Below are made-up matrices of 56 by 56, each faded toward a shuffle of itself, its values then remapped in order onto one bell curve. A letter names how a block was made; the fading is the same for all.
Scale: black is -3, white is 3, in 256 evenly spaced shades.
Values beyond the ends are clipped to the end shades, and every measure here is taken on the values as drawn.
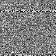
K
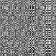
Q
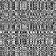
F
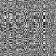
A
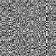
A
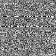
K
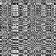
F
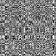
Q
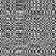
F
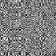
Q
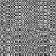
F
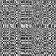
F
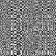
A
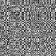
A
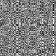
A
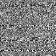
K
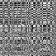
F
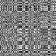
F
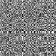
A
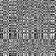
F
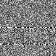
K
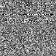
K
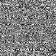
K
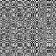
F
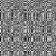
F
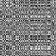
F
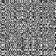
Q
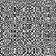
A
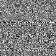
K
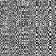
A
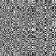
A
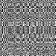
F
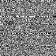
K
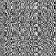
Q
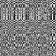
F
